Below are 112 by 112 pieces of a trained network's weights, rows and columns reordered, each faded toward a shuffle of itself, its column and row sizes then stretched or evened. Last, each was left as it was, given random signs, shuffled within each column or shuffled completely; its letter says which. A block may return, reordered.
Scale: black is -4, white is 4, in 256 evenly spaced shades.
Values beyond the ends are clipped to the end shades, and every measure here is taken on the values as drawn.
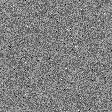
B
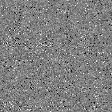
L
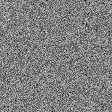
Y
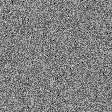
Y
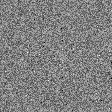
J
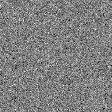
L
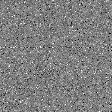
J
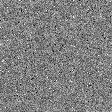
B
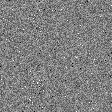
Y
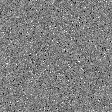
B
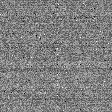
L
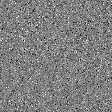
J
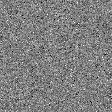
Y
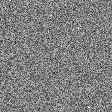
Y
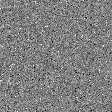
B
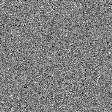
J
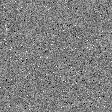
B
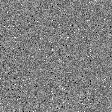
J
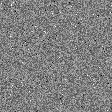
B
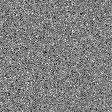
B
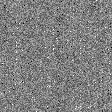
Y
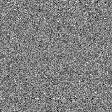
L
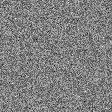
B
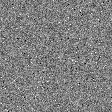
B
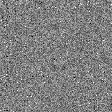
L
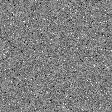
B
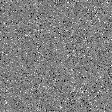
J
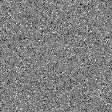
Y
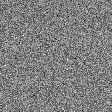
B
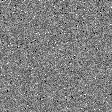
B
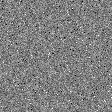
B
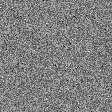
B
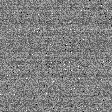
L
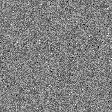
J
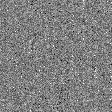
Y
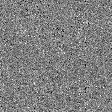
Y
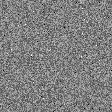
Y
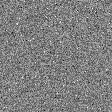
B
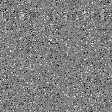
L
